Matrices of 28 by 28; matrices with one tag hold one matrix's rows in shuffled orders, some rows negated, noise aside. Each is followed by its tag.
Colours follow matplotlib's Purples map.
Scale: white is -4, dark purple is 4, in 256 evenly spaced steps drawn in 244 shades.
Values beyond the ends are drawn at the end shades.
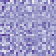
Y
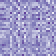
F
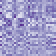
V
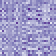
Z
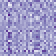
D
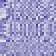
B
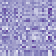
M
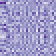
B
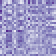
V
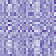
D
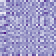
B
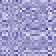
M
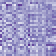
V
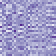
V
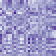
V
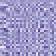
B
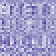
Y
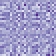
F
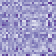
M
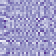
B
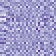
B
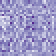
Y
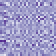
B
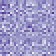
Y
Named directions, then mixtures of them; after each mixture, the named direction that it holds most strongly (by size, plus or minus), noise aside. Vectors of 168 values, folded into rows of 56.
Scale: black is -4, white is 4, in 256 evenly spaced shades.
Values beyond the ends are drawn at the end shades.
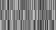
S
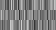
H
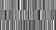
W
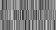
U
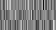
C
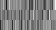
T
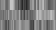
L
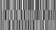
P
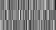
T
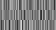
P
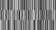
S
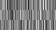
C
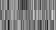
S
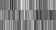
L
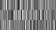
U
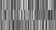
P
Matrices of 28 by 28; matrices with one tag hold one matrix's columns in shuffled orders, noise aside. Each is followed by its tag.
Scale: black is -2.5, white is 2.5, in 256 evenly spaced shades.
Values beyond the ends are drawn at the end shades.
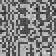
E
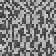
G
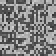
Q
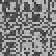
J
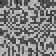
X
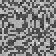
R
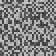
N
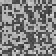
Q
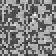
Q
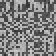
J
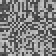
J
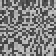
X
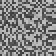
N
